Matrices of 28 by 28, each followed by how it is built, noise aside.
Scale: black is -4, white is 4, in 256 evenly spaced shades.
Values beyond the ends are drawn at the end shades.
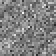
Hankel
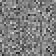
repeating rows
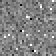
sparse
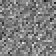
Hankel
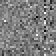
uneven columns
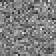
noise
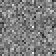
repeating rows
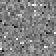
sparse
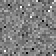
sparse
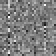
uneven columns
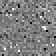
sparse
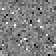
sparse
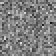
noise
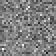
repeating rows
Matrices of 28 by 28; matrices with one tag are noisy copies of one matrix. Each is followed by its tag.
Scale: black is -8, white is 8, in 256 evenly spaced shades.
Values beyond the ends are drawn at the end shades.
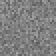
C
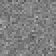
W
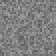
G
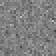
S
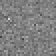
W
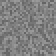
S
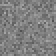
G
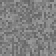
S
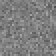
S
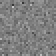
S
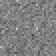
S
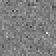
C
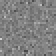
S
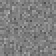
S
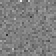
W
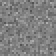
S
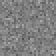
S
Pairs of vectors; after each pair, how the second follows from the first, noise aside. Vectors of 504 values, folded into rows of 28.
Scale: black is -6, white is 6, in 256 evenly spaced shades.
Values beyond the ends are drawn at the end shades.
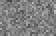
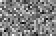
wrapped around, scaled up.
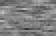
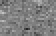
partly zeroed.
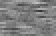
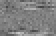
reversed, partly zeroed.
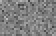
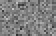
copied.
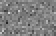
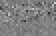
reversed, partly zeroed.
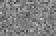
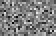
wrapped around, scaled up.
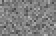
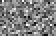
negated, scaled up.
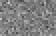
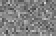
copied.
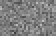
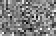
wrapped around, scaled up.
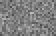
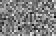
negated, scaled up.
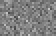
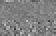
partly zeroed.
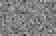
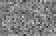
copied.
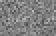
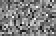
wrapped around, scaled up.
